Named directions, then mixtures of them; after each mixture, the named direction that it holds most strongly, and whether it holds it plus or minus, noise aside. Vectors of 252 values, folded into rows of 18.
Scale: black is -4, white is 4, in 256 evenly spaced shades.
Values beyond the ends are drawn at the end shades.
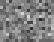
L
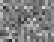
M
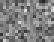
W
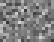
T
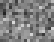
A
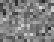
A, plus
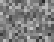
W, plus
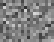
T, minus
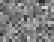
W, plus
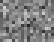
M, minus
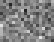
T, plus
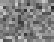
W, minus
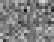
W, minus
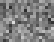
A, plus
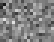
A, plus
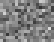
W, minus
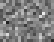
T, plus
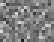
T, plus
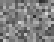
W, plus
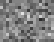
L, plus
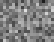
W, plus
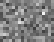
T, plus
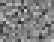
T, minus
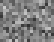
M, minus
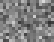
W, minus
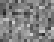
A, plus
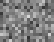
M, minus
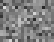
M, minus
